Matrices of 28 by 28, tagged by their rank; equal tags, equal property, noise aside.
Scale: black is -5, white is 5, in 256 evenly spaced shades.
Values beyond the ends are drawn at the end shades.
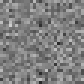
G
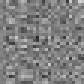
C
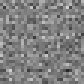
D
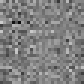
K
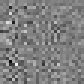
C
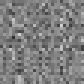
D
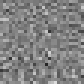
G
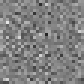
K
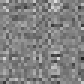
K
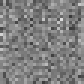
G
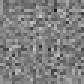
G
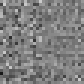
G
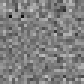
D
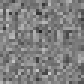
G
